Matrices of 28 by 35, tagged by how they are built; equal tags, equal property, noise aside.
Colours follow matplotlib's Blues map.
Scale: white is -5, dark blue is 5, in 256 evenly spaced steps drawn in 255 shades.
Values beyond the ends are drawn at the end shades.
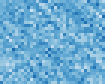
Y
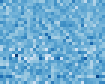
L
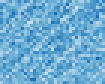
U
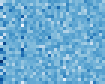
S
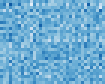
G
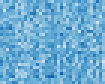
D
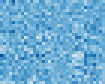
G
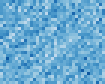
U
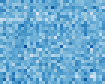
G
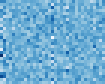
S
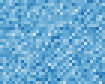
U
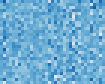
S
